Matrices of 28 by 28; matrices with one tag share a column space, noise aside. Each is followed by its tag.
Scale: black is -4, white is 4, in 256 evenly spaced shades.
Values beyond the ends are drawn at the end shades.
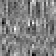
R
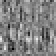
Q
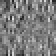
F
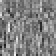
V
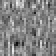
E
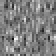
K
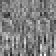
V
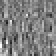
V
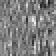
E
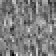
R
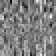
F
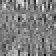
F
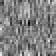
R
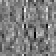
Q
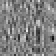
K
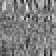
F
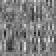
Q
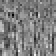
V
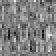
Q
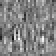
Q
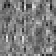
K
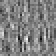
Q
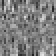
F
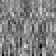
V
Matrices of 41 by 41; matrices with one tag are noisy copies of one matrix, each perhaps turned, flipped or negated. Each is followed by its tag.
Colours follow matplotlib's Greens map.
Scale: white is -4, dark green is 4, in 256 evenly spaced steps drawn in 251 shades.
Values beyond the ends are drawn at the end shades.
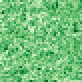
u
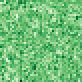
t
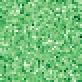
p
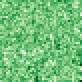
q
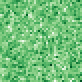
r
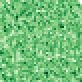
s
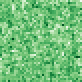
u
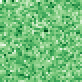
q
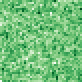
u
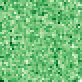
s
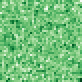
s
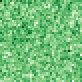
u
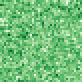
t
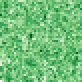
q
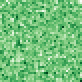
s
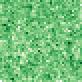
u
